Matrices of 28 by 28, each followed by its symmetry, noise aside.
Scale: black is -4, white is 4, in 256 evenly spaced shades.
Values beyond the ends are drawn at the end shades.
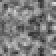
mirrored top to bottom.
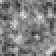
symmetric.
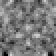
mirrored left to right.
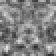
mirrored left to right.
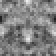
mirrored left to right.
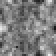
mirrored top to bottom.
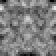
mirrored left to right.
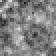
symmetric.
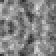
mirrored top to bottom.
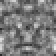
mirrored left to right.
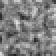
antisymmetric.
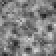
symmetric.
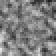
antisymmetric.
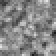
symmetric.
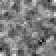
symmetric.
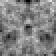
mirrored left to right.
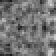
mirrored top to bottom.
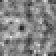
mirrored top to bottom.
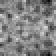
mirrored top to bottom.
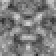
mirrored left to right.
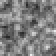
symmetric.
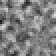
antisymmetric.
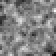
symmetric.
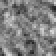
antisymmetric.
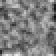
antisymmetric.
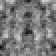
mirrored left to right.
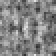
mirrored top to bottom.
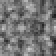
mirrored top to bottom.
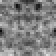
mirrored left to right.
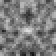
mirrored left to right.
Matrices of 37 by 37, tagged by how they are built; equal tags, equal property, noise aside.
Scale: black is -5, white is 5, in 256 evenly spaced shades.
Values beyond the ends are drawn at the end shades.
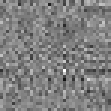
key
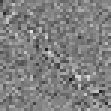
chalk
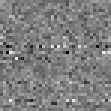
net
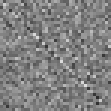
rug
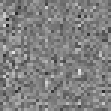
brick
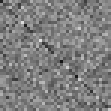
rug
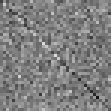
rug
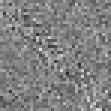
chalk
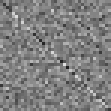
rug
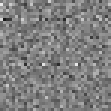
net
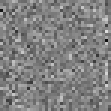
brick
